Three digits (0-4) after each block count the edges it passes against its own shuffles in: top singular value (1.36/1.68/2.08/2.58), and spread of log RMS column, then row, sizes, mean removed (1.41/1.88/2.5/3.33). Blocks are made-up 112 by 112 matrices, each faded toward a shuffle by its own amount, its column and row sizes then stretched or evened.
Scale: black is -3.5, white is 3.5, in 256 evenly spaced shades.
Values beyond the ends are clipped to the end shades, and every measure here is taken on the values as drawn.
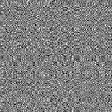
4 0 2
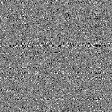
3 1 3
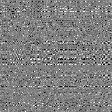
4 0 4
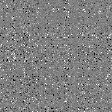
0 3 3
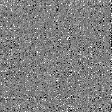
2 3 2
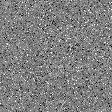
0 0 0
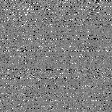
0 0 4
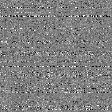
1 1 4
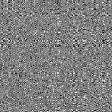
4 2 3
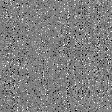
2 3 0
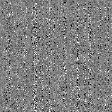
1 4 1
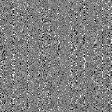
3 4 1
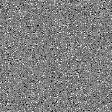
2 2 1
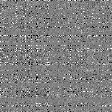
2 3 4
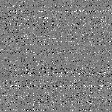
0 2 4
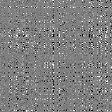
4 4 4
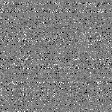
1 1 4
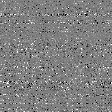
2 0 4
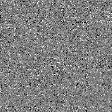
0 2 2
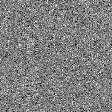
2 1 0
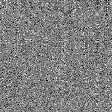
2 1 0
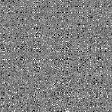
3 3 3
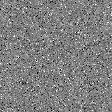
2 0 0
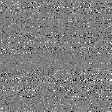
1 2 4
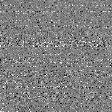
1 0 4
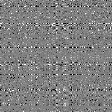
4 2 4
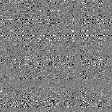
3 3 4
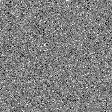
0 0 0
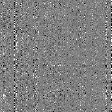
3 4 1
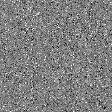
0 2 0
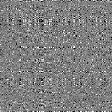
4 2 3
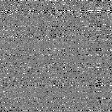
3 1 4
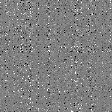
1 3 2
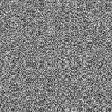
4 0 0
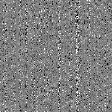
0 4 0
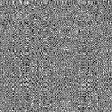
4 2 0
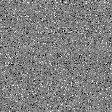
0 0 2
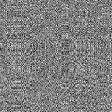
4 2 1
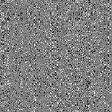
3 3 0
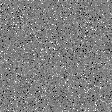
0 0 1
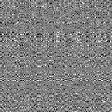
4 0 4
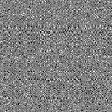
4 1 2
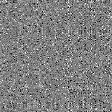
3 2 0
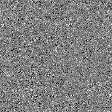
0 1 2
